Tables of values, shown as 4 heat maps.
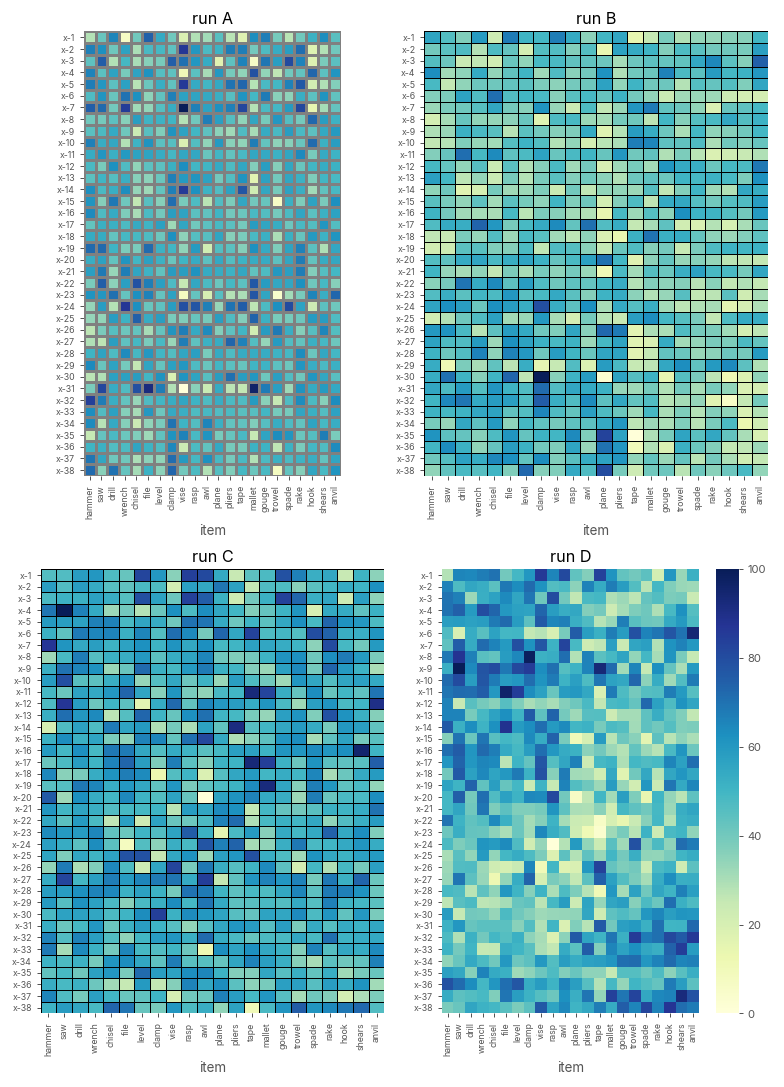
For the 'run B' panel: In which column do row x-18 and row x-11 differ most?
pliers
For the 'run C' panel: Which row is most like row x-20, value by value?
x-33
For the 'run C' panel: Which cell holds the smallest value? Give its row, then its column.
x-20, awl
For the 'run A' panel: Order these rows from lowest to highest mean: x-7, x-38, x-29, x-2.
x-38, x-29, x-2, x-7
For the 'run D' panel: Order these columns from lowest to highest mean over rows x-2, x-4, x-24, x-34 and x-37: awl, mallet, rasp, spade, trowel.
rasp, spade, awl, mallet, trowel
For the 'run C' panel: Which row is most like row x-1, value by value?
x-3
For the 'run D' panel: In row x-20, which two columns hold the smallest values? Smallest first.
plane, spade
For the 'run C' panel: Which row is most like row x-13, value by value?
x-9
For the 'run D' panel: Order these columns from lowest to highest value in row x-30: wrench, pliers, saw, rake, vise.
saw, vise, wrench, pliers, rake
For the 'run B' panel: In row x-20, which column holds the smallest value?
tape
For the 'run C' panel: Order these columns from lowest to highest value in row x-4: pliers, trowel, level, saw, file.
level, file, pliers, trowel, saw
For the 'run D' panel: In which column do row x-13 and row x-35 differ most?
clamp
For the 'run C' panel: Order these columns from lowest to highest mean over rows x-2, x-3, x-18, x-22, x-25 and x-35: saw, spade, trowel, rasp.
saw, trowel, spade, rasp
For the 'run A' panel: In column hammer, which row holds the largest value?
x-32
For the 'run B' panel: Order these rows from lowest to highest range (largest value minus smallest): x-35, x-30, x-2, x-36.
x-2, x-36, x-35, x-30
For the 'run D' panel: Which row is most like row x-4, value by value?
x-16
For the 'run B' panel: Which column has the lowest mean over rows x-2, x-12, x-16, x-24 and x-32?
plane
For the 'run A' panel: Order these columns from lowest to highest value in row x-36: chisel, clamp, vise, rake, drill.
vise, rake, drill, chisel, clamp
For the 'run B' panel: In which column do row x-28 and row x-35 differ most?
anvil
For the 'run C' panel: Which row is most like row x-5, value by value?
x-28
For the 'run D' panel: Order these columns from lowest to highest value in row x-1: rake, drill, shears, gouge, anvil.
rake, shears, gouge, anvil, drill
